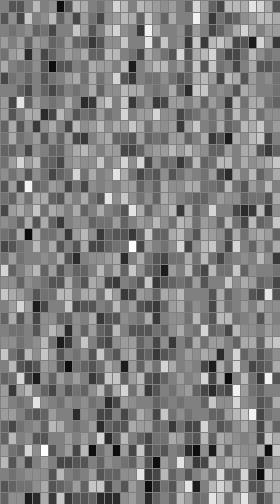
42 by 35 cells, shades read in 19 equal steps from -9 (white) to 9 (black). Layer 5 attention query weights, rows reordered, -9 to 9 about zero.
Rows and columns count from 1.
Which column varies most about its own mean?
27
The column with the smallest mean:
30
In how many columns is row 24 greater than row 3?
20
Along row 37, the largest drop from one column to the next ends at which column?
34
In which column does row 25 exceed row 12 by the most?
33
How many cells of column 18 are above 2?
8
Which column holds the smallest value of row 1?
32
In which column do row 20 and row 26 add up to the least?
3
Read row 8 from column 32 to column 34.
-2 0 0
